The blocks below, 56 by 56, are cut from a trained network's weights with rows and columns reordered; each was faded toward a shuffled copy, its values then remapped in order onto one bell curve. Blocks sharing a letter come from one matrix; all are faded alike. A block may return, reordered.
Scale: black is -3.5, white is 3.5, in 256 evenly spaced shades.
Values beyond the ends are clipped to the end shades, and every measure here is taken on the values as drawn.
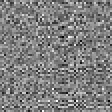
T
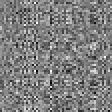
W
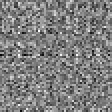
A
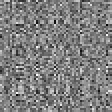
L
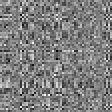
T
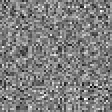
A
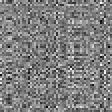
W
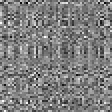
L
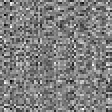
L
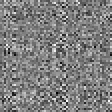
W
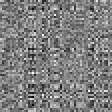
W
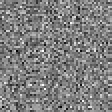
A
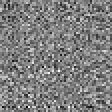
A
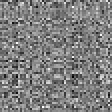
W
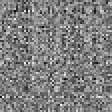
A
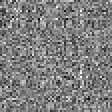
A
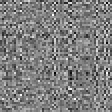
W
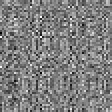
L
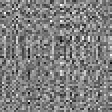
L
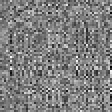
L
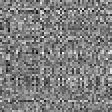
T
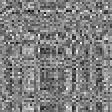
L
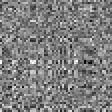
T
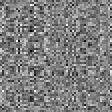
L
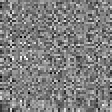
W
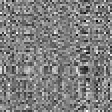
L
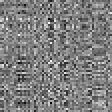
W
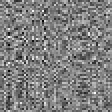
L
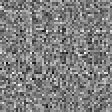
A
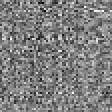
A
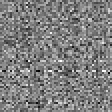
A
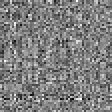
A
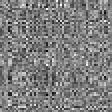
W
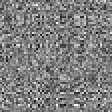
T
